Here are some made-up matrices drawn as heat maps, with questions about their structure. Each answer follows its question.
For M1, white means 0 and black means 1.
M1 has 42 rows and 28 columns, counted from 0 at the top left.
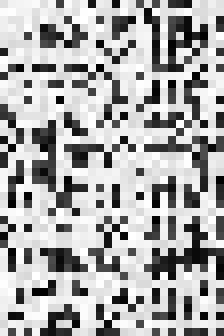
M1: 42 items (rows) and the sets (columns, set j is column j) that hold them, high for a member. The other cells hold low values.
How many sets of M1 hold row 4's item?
12
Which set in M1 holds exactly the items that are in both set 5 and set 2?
4
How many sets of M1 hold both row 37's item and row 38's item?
2
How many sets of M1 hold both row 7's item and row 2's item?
4
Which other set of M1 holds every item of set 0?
24
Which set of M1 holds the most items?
21
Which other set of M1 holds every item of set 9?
6
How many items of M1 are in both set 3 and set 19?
9
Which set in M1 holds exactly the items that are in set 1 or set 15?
27
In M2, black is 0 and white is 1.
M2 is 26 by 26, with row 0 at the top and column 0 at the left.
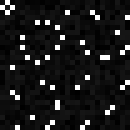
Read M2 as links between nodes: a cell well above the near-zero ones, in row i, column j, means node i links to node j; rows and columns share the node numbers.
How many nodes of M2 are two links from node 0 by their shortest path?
1
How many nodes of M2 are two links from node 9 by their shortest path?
6
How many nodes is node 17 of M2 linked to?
3
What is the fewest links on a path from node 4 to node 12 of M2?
2
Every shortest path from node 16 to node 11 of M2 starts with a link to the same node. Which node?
node 25
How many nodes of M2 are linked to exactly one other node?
12
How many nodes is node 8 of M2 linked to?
1
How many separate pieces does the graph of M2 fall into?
5
